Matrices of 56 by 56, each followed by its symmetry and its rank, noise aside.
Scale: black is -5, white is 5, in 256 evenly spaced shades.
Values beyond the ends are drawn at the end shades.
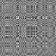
symmetric, rank three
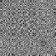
symmetric, rank six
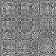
symmetric, rank four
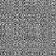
antisymmetric, rank six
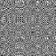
no symmetry, rank six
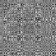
symmetric, rank three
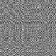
antisymmetric, rank six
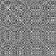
symmetric, rank three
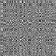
no symmetry, rank four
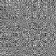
antisymmetric, rank six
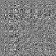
antisymmetric, rank six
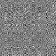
no symmetry, rank six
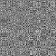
no symmetry, rank six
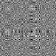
symmetric, rank three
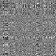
no symmetry, rank six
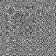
symmetric, rank six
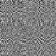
antisymmetric, rank four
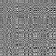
no symmetry, rank three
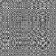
symmetric, rank four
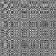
symmetric, rank three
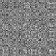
symmetric, rank six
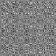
antisymmetric, rank six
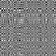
no symmetry, rank three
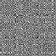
symmetric, rank six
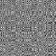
no symmetry, rank four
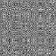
antisymmetric, rank six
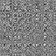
symmetric, rank six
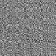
antisymmetric, rank six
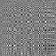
no symmetry, rank three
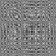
symmetric, rank three
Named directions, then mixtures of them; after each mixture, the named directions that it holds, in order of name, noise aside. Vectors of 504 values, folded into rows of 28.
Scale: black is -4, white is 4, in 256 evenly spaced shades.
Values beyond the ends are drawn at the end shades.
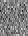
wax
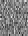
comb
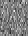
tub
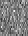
tub.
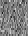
tub.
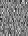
comb, tub.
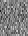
wax.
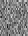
comb, wax.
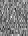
comb, tub, wax.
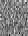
comb.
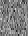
tub, wax.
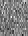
comb, tub.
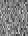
comb, wax.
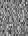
comb, tub, wax.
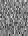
comb.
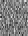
comb.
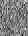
comb, tub, wax.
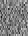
comb, wax.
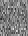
tub, wax.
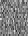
comb, tub, wax.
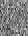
comb, tub, wax.
